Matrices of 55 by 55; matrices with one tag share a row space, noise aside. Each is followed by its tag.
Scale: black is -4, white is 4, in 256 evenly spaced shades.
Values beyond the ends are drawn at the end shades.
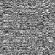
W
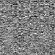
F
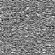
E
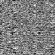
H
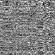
W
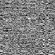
W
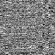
W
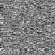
E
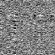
H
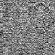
W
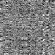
W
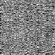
E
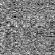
H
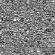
E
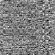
W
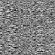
H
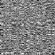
E
